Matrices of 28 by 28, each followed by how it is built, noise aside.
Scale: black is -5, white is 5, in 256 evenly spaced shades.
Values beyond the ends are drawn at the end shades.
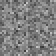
repeating rows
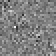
block diagonal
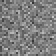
repeating rows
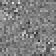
block diagonal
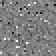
sparse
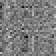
low rank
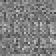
blocks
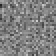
blocks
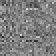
low rank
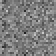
repeating rows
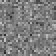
low rank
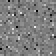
sparse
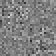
block diagonal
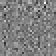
low rank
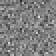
repeating rows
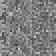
repeating rows
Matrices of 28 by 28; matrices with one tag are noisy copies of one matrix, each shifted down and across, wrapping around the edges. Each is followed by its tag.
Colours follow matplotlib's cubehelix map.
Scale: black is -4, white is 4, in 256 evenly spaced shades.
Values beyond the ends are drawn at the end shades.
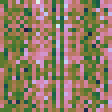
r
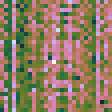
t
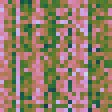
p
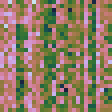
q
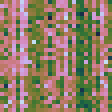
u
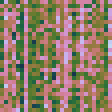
t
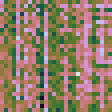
t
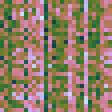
p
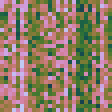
u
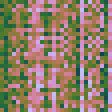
t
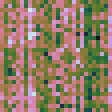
u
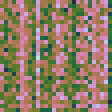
p
